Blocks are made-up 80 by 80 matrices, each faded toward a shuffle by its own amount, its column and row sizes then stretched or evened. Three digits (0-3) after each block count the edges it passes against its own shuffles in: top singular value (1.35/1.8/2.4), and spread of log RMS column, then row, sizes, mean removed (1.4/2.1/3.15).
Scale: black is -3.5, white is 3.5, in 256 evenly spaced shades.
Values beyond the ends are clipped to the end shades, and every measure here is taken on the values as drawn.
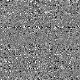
0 2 2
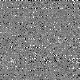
1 1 2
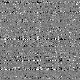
2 1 3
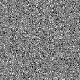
2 1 0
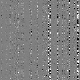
3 3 0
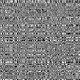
3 1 3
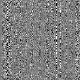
2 3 0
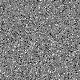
0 0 0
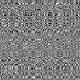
3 0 3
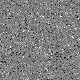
0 0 1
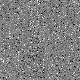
0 1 0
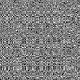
3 1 2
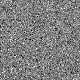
1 0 0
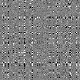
3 3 2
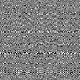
3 1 3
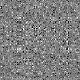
2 2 1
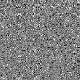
2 1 1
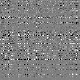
2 2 3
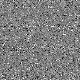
0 0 2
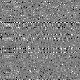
3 0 2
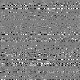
3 0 3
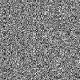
2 1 0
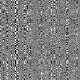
3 3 0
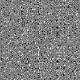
2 2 1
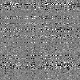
2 2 3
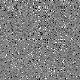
2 1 1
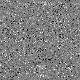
0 0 1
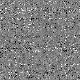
0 1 2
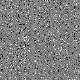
1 2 0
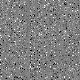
1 2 1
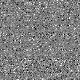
1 0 2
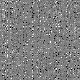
2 2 0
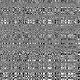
3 2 3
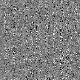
1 2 0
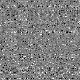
2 0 2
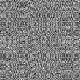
3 0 0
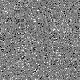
2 0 0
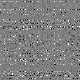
2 2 3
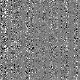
0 3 1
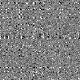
2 1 2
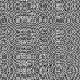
3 0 0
